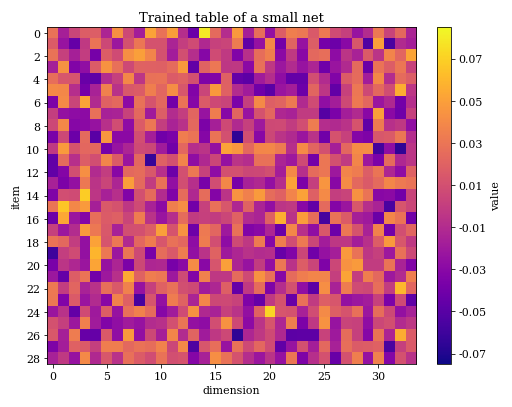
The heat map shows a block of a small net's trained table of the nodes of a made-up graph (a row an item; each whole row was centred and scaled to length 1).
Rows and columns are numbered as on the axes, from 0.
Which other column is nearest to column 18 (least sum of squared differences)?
29
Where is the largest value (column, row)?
14, 0
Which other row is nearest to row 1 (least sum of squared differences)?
7
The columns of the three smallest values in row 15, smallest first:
31, 24, 13
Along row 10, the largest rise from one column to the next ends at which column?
16
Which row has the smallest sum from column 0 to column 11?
9
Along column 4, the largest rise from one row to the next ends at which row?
10
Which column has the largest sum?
12
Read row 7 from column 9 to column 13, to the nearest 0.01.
-0.02 0.02 -0.01 0 0.02
